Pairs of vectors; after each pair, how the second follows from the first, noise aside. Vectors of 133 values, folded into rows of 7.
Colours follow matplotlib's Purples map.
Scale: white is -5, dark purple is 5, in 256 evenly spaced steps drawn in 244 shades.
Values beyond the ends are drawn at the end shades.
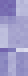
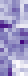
reversed, negated, scaled up.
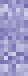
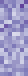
wrapped around.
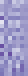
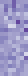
reversed, partly zeroed.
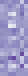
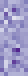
reversed, negated.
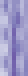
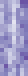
reversed, negated.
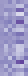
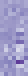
partly zeroed.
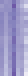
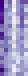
reversed, negated, scaled up.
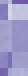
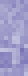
wrapped around, negated, shrunk.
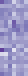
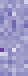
partly zeroed.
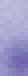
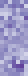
sign-scrambled.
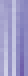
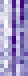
reversed, negated, scaled up.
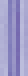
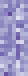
sign-scrambled.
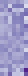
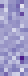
wrapped around.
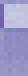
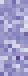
shuffled.
